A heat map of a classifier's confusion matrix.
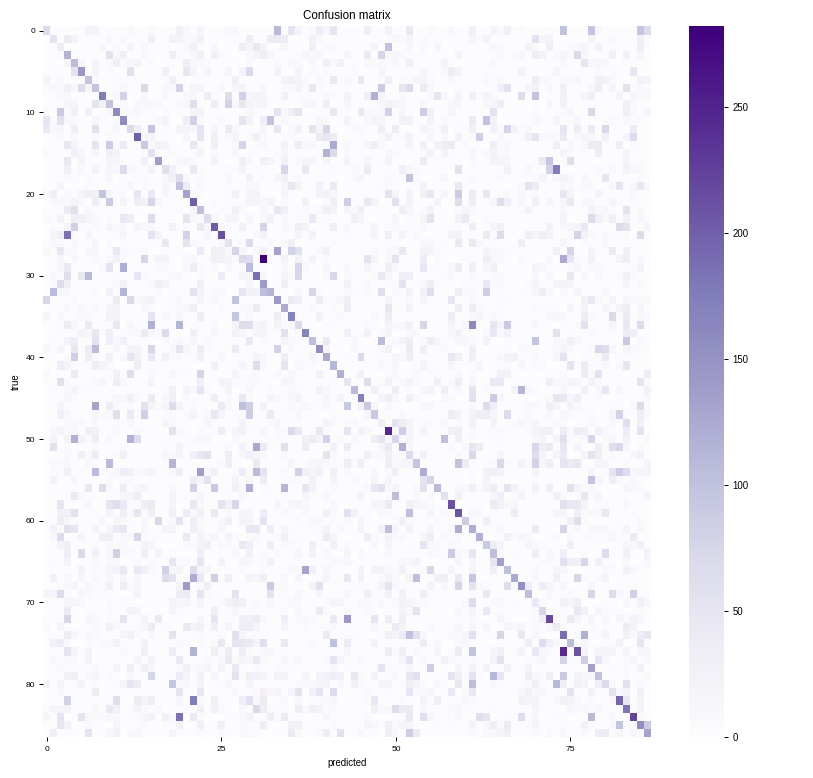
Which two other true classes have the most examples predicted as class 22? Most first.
54, 42
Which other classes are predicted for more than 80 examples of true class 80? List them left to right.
18, 61, 73
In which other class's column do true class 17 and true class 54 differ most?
73
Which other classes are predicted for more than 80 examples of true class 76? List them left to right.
21, 61, 74
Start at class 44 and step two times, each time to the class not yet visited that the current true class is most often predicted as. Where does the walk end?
20
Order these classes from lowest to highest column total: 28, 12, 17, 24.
17, 12, 24, 28
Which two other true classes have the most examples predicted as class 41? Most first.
14, 75
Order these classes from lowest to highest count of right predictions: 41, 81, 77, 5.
81, 77, 41, 5
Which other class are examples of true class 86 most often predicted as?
52
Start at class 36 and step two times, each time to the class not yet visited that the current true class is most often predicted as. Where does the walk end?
59
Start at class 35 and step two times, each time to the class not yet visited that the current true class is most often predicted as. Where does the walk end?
33
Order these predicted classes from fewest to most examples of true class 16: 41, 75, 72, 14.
41, 14, 75, 72
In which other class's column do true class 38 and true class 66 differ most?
37
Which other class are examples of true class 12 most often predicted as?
15
